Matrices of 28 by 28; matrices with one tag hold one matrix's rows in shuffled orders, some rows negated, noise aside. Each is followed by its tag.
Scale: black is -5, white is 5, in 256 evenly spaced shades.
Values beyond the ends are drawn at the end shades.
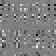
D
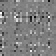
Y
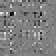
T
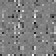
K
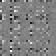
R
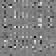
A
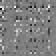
Y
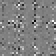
K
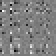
R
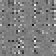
K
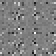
K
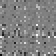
D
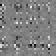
Y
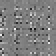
Y
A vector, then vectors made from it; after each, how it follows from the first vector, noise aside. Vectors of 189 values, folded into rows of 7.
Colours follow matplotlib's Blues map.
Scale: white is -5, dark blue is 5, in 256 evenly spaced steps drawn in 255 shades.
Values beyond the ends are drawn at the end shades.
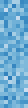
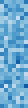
wrapped around, negated.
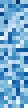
wrapped around, scaled up.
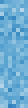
reversed, negated, shrunk.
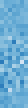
reversed, partly zeroed.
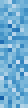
wrapped around, negated.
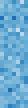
reversed, negated, partly zeroed.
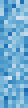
sign-scrambled.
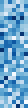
wrapped around, scaled up.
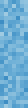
negated, shrunk.
